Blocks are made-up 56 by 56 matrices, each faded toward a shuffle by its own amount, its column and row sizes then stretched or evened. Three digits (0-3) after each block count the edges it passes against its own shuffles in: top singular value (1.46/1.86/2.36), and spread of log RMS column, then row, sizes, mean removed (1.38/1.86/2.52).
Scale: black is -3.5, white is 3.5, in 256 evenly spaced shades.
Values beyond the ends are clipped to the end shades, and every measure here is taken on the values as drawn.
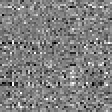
2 0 3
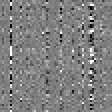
3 3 0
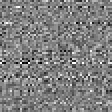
2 0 3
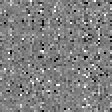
1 2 1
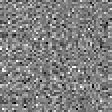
2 0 0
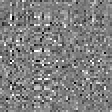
2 1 2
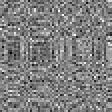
3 1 0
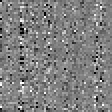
1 3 0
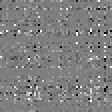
0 2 3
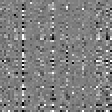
3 3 2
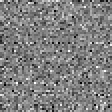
2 0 2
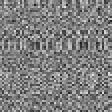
3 1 2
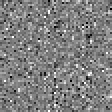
1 2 0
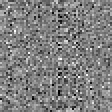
2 2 0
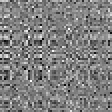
3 2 2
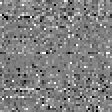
2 0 2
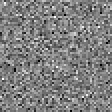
2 0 0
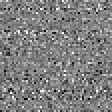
0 0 3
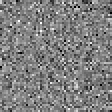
2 1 0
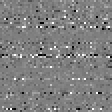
1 0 3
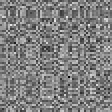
3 1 0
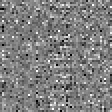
1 2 0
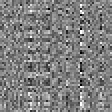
3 3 0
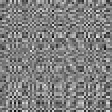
3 2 3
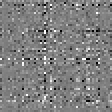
2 3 3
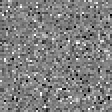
1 0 1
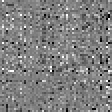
1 3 2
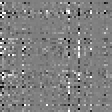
1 3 3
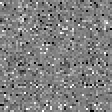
1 0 2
